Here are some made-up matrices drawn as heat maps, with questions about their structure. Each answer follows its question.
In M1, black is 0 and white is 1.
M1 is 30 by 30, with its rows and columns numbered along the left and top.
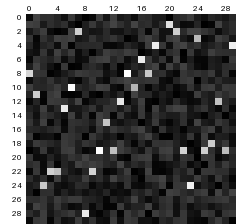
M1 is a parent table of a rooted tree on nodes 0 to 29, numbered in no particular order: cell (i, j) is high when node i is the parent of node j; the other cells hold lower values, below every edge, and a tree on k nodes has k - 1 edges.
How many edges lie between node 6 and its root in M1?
2
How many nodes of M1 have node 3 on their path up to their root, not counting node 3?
5
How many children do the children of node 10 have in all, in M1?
2
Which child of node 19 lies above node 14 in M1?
28
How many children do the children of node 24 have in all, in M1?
2
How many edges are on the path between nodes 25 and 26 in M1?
5
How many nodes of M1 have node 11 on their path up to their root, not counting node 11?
2
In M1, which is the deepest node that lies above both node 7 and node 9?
22
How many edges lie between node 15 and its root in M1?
2
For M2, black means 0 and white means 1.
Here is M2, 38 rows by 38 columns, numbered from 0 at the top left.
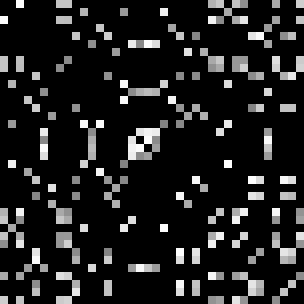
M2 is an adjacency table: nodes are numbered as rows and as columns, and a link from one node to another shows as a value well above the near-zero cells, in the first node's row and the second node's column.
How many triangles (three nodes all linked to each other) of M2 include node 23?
3
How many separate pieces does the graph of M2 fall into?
2
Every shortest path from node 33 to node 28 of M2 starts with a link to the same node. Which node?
node 3
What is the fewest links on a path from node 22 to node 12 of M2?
2
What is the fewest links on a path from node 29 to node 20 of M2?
7
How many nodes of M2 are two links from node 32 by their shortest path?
1
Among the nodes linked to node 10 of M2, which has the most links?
node 15
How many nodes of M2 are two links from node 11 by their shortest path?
2
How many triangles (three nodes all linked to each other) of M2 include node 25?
3
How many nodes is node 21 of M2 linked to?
2
